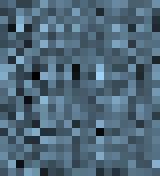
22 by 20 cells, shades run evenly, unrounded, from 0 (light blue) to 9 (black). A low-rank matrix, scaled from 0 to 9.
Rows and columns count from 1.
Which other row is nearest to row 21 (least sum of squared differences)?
12
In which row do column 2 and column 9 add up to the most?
4
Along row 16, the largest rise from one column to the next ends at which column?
10
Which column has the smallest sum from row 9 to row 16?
13
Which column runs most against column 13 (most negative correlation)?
5
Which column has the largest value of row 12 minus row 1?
6
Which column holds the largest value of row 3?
20
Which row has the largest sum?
22
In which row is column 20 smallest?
21
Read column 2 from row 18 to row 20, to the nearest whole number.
6 4 5
